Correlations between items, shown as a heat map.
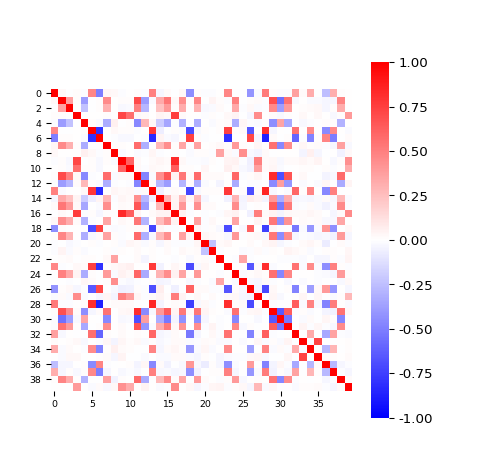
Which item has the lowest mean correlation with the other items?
30
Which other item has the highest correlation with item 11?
29
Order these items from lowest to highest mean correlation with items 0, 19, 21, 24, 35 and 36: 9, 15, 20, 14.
20, 9, 14, 15
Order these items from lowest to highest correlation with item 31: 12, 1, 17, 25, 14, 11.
12, 25, 14, 17, 1, 11
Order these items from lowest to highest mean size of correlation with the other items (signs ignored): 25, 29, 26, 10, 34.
25, 10, 34, 26, 29
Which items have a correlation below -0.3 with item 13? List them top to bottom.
6, 18, 26, 36
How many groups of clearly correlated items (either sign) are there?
6
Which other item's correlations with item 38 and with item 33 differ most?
35
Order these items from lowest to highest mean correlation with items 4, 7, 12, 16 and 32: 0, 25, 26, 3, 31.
26, 31, 25, 0, 3
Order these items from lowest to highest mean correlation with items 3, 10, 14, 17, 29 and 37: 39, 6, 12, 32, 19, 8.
12, 6, 8, 32, 39, 19
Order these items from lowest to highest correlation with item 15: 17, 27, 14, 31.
27, 14, 17, 31
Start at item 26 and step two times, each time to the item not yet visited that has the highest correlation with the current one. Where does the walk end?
18
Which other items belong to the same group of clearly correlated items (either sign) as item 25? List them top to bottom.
8, 22
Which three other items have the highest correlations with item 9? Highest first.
16, 3, 10
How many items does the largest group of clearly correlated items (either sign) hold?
15
